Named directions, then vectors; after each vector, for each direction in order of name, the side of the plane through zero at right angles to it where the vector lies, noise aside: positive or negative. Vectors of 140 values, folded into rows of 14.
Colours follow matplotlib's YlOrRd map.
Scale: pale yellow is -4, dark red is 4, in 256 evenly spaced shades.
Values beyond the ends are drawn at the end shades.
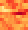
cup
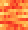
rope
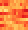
positive, negative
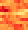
negative, positive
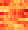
positive, negative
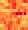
positive, positive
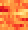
negative, positive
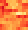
negative, negative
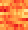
negative, positive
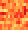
positive, negative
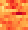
positive, positive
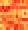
negative, positive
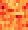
negative, negative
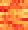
negative, positive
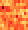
negative, positive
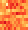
positive, positive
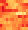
negative, negative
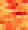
positive, positive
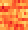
negative, positive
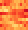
positive, negative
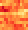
negative, positive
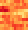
negative, positive
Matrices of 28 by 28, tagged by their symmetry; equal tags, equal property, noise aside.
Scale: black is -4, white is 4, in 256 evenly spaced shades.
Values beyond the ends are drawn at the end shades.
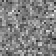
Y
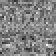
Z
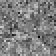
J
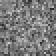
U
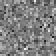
J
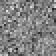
U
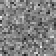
U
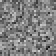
U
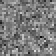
U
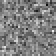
J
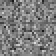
Z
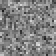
J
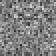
Z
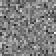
Y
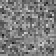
U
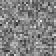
Y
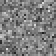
Y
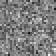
U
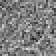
U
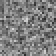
Y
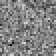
Y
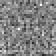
Z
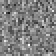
Y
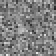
J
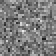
Y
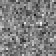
J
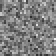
Y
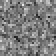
U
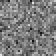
U
